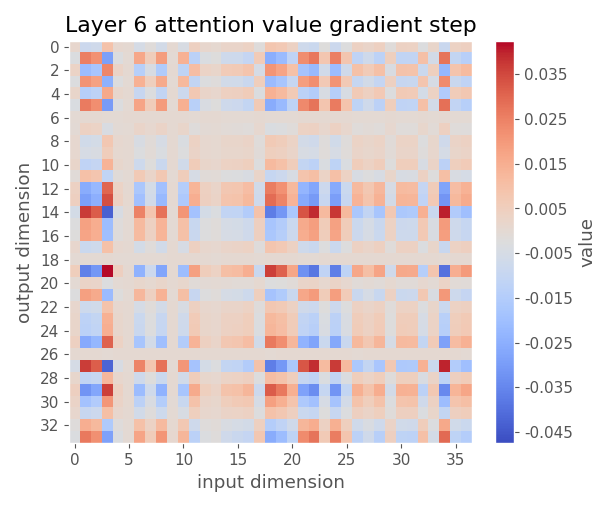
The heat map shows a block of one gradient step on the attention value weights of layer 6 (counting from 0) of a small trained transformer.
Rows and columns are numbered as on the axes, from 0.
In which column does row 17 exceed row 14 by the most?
3
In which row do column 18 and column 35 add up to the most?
19
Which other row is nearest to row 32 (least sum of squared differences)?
16
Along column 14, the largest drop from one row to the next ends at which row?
14
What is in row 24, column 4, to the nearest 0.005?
0
